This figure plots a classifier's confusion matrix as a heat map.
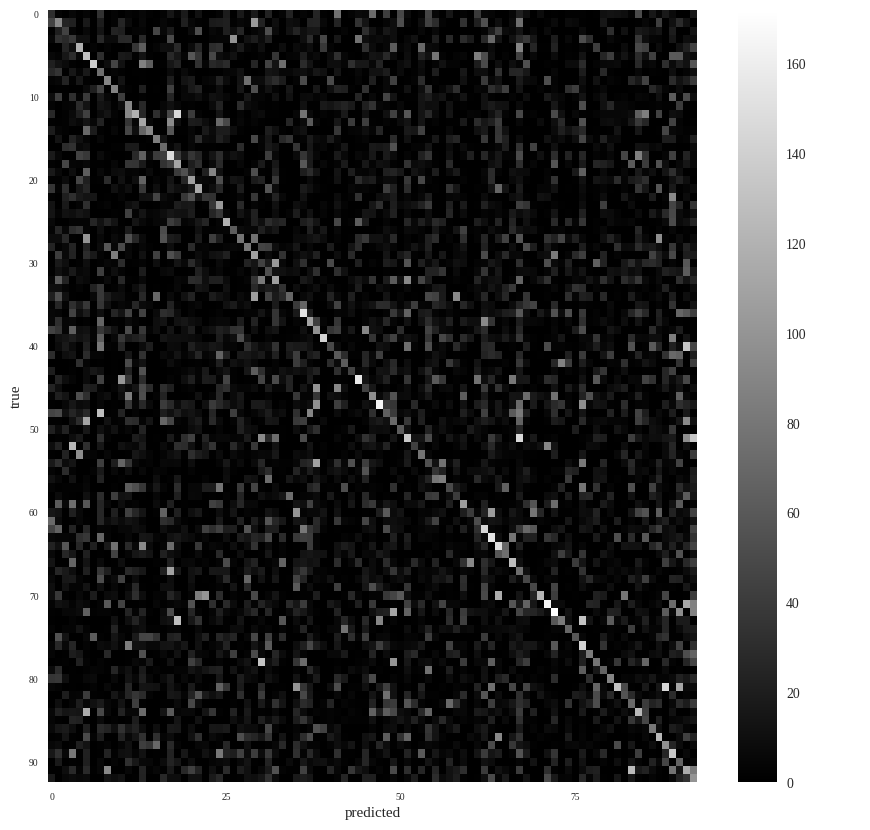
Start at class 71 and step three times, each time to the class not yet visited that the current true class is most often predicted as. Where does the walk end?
57
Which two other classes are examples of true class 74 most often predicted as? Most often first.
42, 83
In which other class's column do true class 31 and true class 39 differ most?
89
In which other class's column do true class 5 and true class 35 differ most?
61
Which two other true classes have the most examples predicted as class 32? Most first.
30, 51
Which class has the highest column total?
67
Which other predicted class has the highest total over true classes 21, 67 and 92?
17
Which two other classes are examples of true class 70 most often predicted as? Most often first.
64, 22
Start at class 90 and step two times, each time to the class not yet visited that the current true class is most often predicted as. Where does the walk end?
15
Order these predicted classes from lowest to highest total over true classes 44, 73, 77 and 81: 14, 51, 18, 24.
14, 51, 24, 18
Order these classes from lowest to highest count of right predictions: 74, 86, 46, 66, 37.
74, 86, 46, 37, 66
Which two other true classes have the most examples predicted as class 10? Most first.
44, 54
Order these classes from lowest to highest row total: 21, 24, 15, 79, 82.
79, 24, 15, 21, 82
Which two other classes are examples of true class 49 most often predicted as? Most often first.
5, 91
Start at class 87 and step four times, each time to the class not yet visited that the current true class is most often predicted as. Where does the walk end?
84
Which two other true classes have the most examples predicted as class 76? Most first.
73, 47
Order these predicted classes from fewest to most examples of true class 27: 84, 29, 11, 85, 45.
85, 84, 45, 11, 29
